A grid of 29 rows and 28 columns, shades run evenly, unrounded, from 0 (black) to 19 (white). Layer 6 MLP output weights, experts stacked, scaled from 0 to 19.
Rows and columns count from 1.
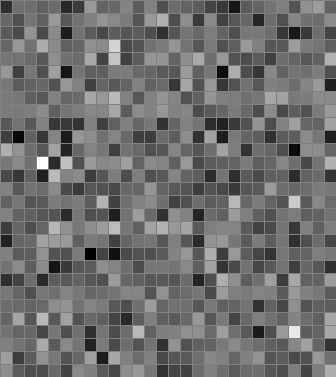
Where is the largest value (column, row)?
4, 13
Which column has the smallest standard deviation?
3
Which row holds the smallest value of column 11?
25
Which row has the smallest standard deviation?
23
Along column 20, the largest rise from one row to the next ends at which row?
16
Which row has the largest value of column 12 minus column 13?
26
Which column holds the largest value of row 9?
10
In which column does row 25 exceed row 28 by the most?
2
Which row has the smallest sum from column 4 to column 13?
20
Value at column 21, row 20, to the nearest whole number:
7
